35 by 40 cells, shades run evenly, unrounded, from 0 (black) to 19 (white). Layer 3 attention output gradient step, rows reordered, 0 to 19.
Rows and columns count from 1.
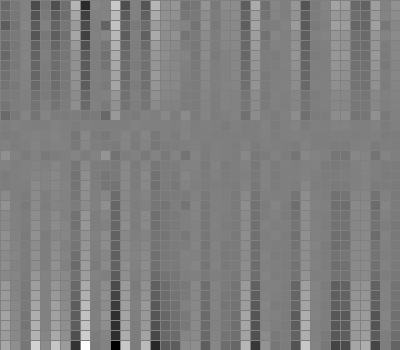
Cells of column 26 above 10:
12
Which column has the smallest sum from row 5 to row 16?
9
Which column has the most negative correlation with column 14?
5
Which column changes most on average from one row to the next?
11
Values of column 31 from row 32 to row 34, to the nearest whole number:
13 13 13
